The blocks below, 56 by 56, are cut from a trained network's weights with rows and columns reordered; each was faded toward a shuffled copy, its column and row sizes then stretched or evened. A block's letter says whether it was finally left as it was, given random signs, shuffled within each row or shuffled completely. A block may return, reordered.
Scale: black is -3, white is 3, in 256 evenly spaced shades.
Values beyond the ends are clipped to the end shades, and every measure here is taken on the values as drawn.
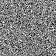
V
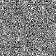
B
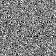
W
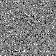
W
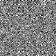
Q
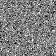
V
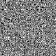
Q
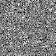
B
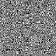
Q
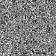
B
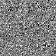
B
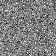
V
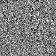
B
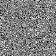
B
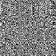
Q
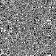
Q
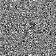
B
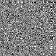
Q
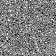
V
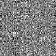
Q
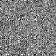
Q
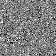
W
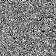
W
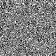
W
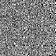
Q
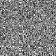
Q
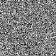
B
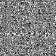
B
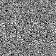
W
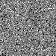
W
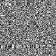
Q
